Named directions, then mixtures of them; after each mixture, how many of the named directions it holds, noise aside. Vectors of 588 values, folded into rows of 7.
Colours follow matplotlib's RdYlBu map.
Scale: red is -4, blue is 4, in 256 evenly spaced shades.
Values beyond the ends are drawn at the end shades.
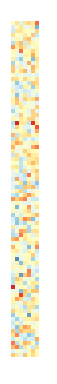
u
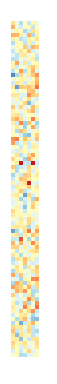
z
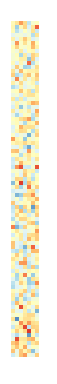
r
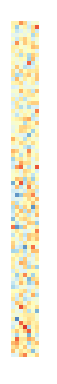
one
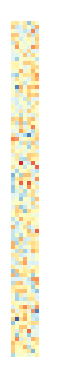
two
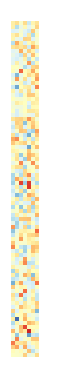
three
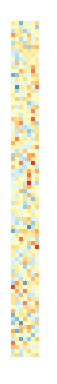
two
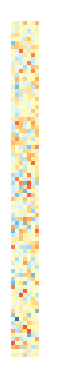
three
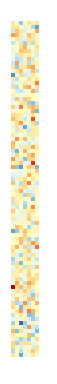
three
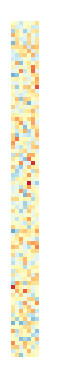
two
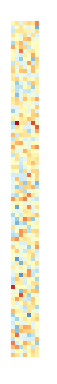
one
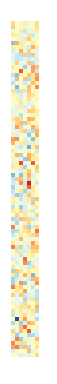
three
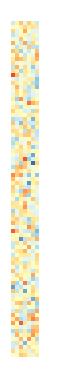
two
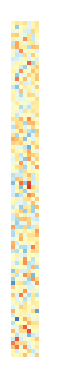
three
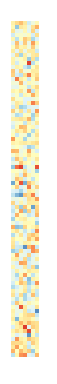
one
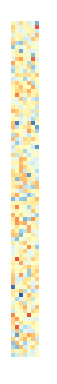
one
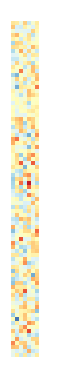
three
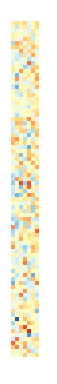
three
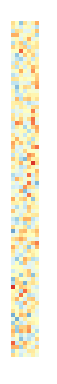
two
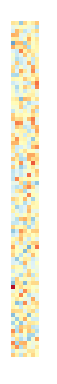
two
